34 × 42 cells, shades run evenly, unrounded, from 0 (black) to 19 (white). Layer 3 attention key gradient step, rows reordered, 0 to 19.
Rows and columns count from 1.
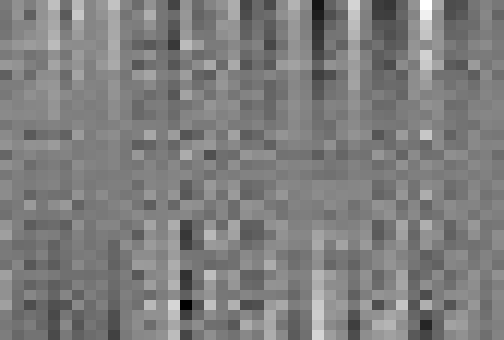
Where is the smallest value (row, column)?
31, 16
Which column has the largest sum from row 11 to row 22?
36
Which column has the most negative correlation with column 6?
13
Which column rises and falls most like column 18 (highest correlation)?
1
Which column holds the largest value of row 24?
18
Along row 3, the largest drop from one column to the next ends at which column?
27
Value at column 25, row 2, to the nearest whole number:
12
